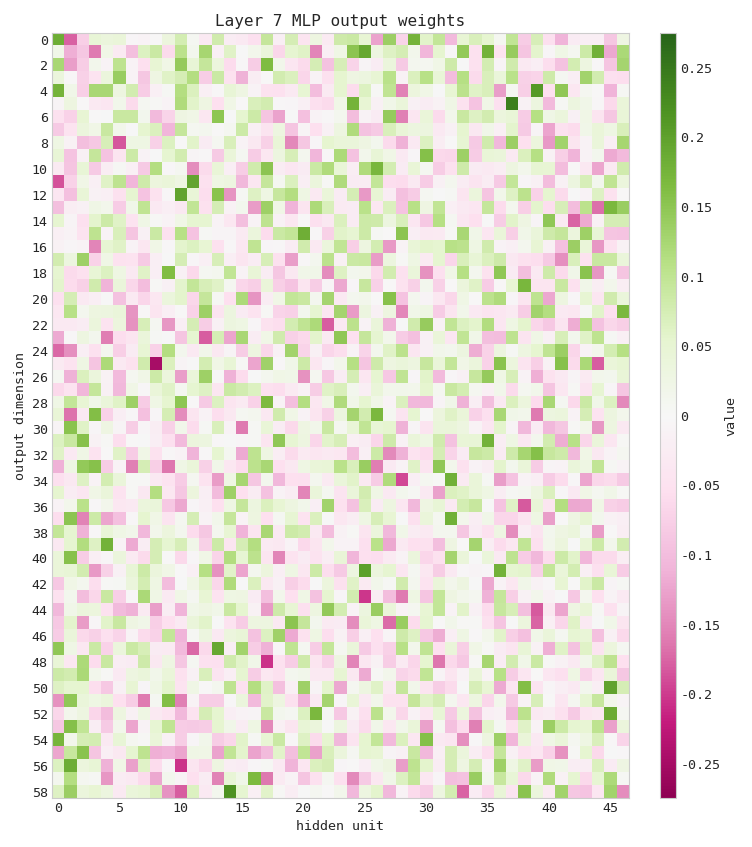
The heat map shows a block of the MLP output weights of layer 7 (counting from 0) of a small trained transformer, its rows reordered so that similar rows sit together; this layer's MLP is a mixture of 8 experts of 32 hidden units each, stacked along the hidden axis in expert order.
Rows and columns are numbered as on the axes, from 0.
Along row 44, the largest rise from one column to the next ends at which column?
18
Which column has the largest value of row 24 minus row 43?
28
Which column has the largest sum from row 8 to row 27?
33
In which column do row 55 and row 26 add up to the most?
2
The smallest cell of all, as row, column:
25, 8
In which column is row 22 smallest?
22
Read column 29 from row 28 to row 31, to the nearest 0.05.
-0.1 0.05 0 0.05
